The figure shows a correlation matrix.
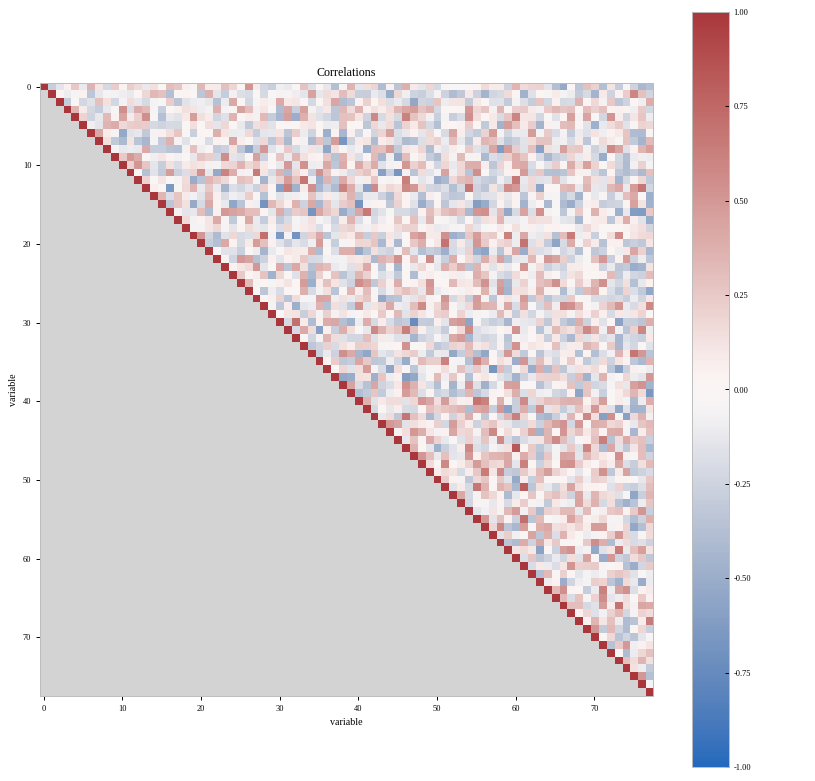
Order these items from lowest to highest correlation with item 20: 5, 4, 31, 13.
31, 13, 5, 4
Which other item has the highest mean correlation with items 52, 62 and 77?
44
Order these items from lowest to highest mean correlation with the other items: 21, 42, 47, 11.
21, 11, 42, 47
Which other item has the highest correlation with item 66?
73
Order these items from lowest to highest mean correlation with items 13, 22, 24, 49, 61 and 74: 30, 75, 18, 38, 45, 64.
30, 75, 38, 18, 45, 64
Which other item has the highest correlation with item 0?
26
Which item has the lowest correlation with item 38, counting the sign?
7
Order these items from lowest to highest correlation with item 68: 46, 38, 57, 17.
17, 38, 46, 57
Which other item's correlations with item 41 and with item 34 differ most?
16
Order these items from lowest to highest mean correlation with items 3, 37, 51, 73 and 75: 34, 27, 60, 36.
60, 36, 27, 34
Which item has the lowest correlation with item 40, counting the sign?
15
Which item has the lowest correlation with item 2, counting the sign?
47
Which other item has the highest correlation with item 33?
12
